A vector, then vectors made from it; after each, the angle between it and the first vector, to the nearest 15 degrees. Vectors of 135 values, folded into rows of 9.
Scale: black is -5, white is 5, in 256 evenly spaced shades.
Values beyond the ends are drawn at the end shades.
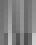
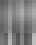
30 degrees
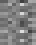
75 degrees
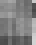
60 degrees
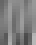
30 degrees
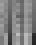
165 degrees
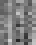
45 degrees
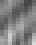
60 degrees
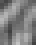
120 degrees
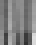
30 degrees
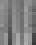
165 degrees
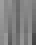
120 degrees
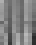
165 degrees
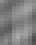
120 degrees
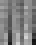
165 degrees
